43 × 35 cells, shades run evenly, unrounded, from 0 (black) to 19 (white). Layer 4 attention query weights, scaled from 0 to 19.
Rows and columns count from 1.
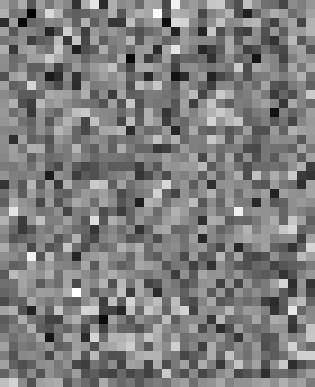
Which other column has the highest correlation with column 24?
15
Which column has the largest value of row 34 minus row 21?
34
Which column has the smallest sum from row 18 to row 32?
7
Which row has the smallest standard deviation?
18
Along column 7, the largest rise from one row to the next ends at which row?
5
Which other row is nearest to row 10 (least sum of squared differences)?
30
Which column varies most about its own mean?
20
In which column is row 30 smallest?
24
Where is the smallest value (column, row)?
4, 2
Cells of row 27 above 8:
25
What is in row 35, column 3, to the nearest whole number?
6
